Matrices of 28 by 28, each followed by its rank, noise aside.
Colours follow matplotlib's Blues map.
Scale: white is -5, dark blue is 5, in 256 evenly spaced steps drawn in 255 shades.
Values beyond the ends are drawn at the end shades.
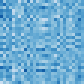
four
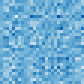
four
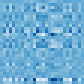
two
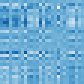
two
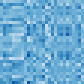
three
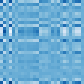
one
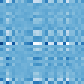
one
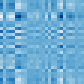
one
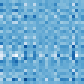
two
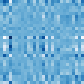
two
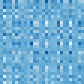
two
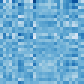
two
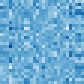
four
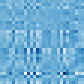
two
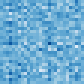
four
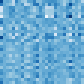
three
